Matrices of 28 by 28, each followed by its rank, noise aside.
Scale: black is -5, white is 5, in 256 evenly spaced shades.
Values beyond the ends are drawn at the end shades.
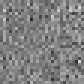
six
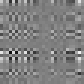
one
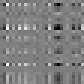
one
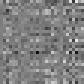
three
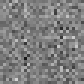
six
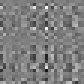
two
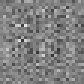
four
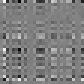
one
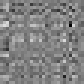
three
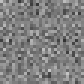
six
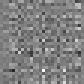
four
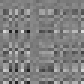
one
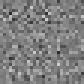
six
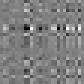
one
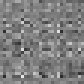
three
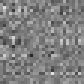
four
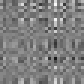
two
